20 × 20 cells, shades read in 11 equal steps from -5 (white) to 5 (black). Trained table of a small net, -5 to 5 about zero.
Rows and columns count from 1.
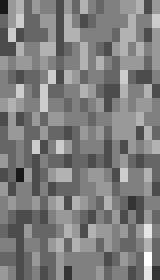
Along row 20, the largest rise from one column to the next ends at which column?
20
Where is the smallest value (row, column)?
19, 19
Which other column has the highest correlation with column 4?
12
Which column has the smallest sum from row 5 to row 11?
16
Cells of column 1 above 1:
5
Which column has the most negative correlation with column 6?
8
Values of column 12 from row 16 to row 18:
2 -2 -1
